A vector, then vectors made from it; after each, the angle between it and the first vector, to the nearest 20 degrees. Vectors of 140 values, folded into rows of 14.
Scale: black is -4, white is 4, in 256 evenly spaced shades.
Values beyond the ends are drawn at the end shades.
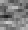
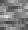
160 degrees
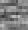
60 degrees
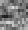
20 degrees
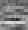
60 degrees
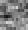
20 degrees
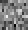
120 degrees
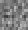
60 degrees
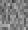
80 degrees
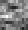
160 degrees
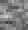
160 degrees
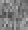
60 degrees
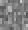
60 degrees
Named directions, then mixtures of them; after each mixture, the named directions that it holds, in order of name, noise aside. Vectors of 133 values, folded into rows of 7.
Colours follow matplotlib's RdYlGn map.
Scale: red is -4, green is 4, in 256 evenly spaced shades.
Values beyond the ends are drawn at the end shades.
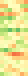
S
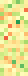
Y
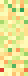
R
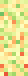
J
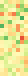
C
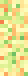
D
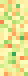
D.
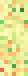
R.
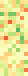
C.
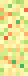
Y.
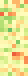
C, S.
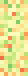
D, R.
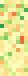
C.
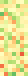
J.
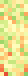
J, R.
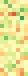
C, D, R.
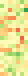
C, S.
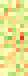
C, D, J.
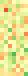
D.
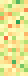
Y.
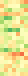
S.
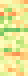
S.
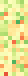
C, J, Y.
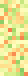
D.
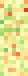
S, Y.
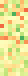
C.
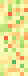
D, S, Y.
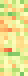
R, S.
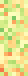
J, R, S.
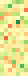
Y.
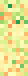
J, R, Y.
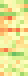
S.
